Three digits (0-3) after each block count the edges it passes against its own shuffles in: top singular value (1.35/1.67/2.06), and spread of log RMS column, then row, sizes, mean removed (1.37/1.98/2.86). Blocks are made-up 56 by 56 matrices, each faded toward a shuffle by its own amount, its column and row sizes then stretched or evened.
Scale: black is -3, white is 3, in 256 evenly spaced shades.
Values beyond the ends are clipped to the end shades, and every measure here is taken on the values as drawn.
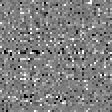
2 0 2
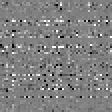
1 1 3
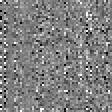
0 3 1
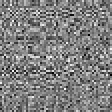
3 0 2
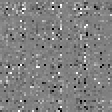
0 2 2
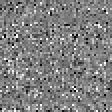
2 1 2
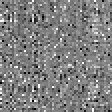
2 1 0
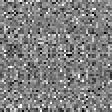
3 1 1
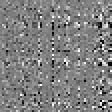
3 3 2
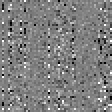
0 3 1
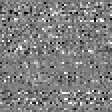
1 0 3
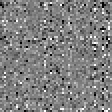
0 2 1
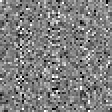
2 2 0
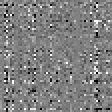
2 3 2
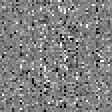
1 2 0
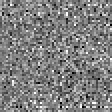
1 1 1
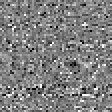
2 0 2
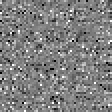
2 0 1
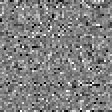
2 0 2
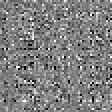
2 2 2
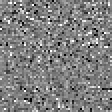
0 0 2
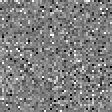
1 1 1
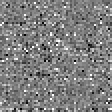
0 1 2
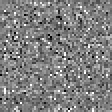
0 1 1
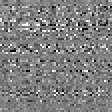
3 0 3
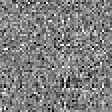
2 1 1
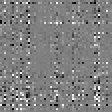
2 3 3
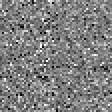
1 1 0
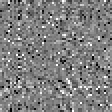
2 1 1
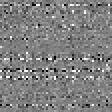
2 1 3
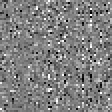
1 2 0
